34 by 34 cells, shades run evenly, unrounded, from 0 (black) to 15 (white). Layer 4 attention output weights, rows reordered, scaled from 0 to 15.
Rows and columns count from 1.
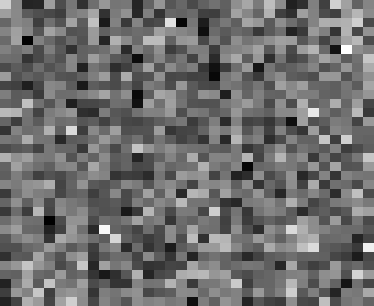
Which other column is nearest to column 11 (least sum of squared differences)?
24
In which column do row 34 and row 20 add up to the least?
23
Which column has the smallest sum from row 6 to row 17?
8
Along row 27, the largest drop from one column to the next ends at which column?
19
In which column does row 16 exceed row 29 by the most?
32
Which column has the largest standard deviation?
27
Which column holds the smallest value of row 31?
10
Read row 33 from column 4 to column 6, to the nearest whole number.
12 4 8
